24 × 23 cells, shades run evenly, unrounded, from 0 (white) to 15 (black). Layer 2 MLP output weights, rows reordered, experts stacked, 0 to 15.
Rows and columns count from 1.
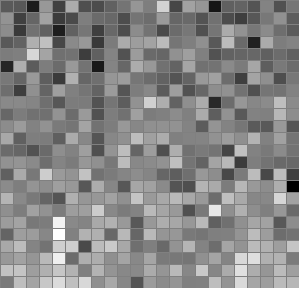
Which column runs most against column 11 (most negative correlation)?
5
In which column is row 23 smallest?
19
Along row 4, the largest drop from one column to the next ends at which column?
21
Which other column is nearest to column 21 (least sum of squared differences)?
9
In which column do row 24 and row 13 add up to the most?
11
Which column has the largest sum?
23
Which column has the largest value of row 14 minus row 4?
4
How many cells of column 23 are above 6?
20
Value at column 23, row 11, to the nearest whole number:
10
